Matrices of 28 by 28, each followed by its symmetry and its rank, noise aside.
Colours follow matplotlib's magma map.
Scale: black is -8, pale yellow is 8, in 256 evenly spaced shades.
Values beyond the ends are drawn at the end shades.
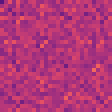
symmetric, rank six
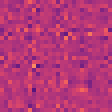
antisymmetric, rank four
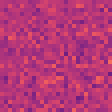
antisymmetric, rank eight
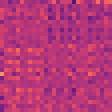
antisymmetric, rank four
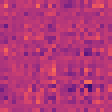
no symmetry, rank four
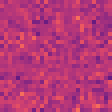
antisymmetric, rank eight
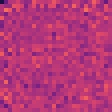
no symmetry, rank six
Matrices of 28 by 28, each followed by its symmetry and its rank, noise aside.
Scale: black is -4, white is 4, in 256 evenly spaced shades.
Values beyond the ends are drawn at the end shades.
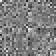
symmetric, rank four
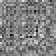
symmetric, rank four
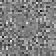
antisymmetric, rank eight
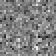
no symmetry, rank six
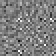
symmetric, rank six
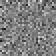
antisymmetric, rank eight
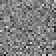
no symmetry, rank eight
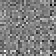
antisymmetric, rank six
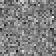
no symmetry, rank eight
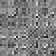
symmetric, rank four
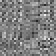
no symmetry, rank four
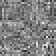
no symmetry, rank six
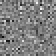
antisymmetric, rank six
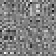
antisymmetric, rank four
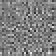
antisymmetric, rank four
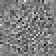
symmetric, rank six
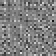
antisymmetric, rank four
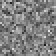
no symmetry, rank eight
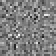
antisymmetric, rank six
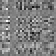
no symmetry, rank four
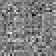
no symmetry, rank six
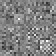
symmetric, rank six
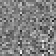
no symmetry, rank six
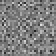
symmetric, rank four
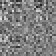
antisymmetric, rank four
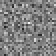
antisymmetric, rank six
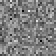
no symmetry, rank six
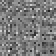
symmetric, rank six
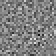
antisymmetric, rank eight
